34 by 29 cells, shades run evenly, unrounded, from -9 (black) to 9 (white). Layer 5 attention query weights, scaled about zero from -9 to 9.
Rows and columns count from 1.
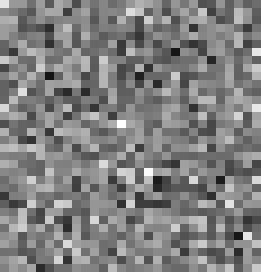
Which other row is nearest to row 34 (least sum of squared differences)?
13
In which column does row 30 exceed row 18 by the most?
28
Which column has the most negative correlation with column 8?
3
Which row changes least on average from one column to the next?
20
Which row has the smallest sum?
6
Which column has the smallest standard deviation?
21
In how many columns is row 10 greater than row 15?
10
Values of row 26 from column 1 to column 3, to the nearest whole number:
-2 -5 -4
